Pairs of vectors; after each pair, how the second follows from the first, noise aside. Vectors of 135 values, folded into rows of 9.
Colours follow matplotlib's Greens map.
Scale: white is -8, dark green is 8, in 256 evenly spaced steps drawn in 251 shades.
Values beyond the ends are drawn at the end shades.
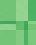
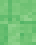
reversed, shrunk.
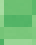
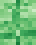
wrapped around, negated, scaled up.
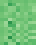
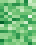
wrapped around, negated, scaled up.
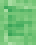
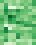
wrapped around, negated, scaled up.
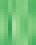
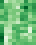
wrapped around, scaled up.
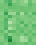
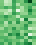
wrapped around, scaled up.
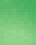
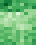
wrapped around, negated, scaled up.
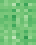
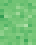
wrapped around, partly zeroed.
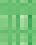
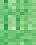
reversed.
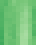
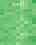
wrapped around, partly zeroed.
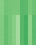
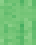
wrapped around, negated, shrunk.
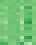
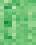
reversed.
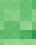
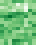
wrapped around, negated, scaled up.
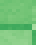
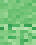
sign-scrambled.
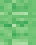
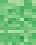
reversed.
